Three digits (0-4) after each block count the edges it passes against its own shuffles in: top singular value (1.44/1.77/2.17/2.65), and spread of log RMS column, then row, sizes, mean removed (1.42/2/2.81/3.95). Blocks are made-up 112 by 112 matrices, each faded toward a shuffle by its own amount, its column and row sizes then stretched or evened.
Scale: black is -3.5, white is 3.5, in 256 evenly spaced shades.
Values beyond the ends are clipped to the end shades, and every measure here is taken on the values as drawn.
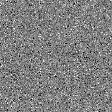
1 1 1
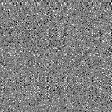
3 1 1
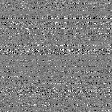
3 0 4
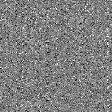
2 1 1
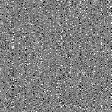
3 2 0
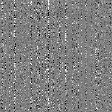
2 4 1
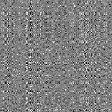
4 3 2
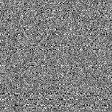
2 0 3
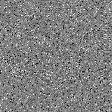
2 0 0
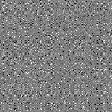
4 1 1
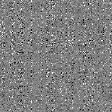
1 3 2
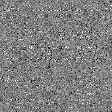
0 1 3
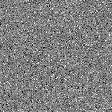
2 0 0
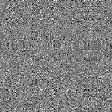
3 1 2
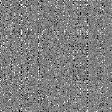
3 3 0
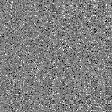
3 1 0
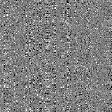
3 3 0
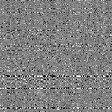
4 0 3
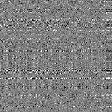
4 0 3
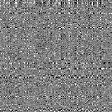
4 2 3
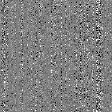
0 4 1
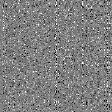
2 3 0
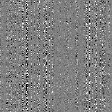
3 4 1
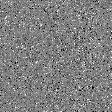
0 1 1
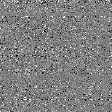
0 2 3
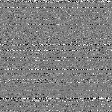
3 0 4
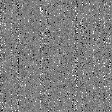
0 3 0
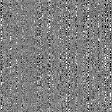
2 4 1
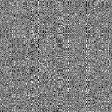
4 3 0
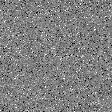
1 0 1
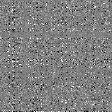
0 3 3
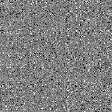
2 2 2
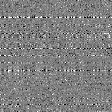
4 0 3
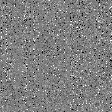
0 3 0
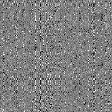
4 3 0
